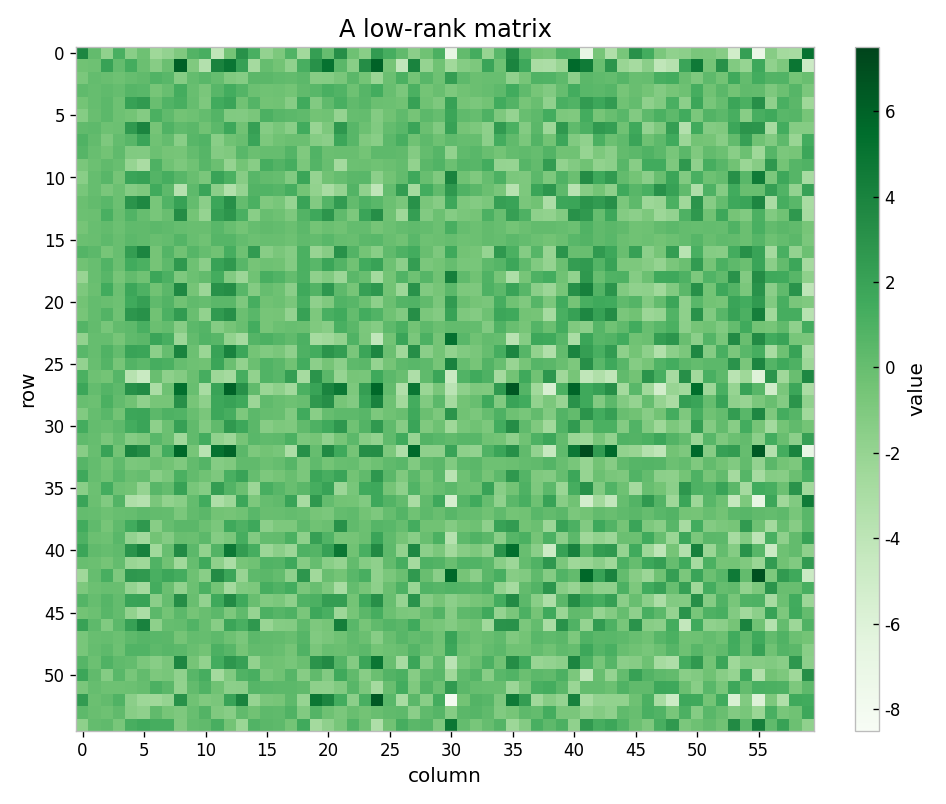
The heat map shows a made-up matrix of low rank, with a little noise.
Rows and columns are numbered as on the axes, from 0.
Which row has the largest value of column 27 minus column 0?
32
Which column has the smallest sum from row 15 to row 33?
59
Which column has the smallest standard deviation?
1
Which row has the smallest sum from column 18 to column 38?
11
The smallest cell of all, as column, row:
30, 52
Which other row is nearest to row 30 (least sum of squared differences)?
44
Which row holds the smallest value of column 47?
27
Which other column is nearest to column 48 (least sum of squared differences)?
57
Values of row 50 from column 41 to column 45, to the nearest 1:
-4 0 -2 0 2
